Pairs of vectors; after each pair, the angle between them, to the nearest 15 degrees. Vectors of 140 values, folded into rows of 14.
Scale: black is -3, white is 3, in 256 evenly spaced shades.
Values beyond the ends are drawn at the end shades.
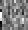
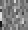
30 degrees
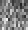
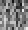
45 degrees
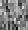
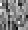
30 degrees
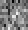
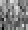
90 degrees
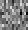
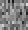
30 degrees
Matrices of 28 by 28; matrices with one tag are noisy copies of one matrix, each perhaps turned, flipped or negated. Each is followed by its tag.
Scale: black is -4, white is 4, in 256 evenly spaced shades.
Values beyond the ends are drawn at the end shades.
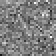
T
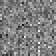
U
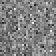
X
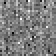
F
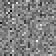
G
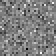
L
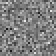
L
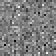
G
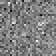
G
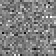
U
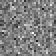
X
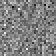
L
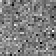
T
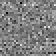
L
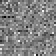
U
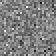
L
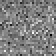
X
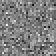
L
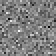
L
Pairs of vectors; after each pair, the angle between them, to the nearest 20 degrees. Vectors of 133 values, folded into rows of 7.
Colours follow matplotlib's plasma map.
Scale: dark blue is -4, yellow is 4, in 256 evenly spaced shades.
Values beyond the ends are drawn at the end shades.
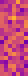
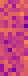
120 degrees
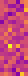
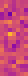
100 degrees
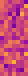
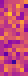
140 degrees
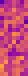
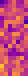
20 degrees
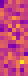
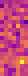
40 degrees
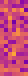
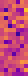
120 degrees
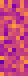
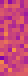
140 degrees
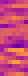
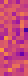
100 degrees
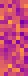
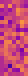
160 degrees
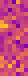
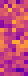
120 degrees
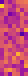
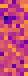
60 degrees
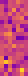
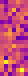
20 degrees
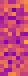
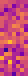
120 degrees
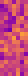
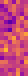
20 degrees
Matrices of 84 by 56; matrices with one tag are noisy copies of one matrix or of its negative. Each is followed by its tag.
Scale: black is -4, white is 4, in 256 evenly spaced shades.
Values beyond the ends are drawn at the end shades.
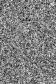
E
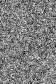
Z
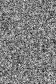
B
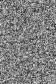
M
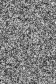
E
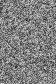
E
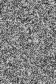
E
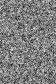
B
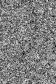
Z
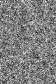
Z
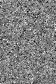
M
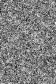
E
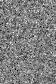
M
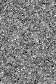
E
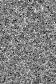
M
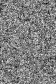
E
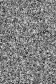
M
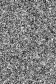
Z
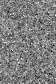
B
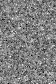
B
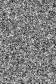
B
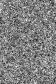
E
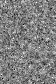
Z
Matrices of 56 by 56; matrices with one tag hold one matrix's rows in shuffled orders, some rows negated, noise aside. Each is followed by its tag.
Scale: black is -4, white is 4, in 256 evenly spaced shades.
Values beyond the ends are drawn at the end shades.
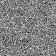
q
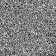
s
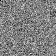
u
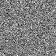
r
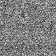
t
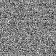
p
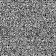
p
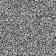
r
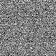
p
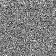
u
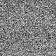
t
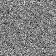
u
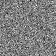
r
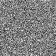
u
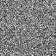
s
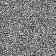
u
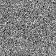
q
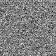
t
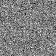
u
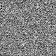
t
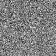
u
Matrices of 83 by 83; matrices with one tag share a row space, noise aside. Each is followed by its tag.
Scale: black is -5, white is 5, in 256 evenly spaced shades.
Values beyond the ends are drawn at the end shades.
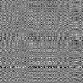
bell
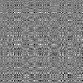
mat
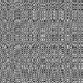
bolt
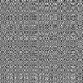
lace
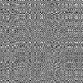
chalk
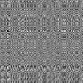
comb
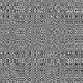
chalk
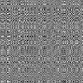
comb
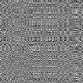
bell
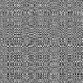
mat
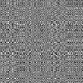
chalk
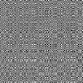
lace
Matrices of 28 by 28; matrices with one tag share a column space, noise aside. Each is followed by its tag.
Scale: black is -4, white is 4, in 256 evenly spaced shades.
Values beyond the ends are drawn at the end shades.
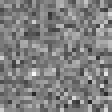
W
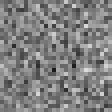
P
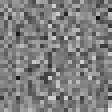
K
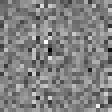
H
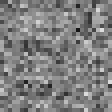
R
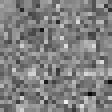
W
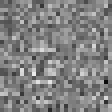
W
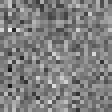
R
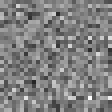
K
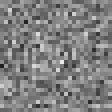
P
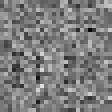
R
